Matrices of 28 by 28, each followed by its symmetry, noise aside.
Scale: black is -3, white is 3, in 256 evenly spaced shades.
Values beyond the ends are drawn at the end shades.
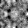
mirrored top to bottom.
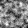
same after a half turn.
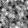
antisymmetric.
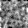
antisymmetric.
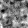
no symmetry.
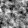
antisymmetric.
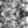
mirrored top to bottom.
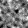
symmetric across the other diagonal.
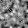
symmetric.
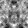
mirrored left to right.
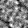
same after a half turn.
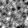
antisymmetric.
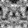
mirrored left to right.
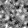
antisymmetric.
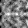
mirrored top to bottom.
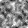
same after a half turn.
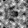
mirrored top to bottom.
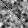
no symmetry.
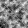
symmetric across the other diagonal.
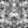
mirrored left to right.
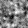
antisymmetric.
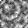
symmetric.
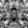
mirrored left to right.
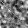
no symmetry.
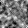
no symmetry.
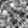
symmetric.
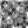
symmetric.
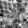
antisymmetric.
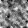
antisymmetric.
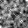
symmetric.
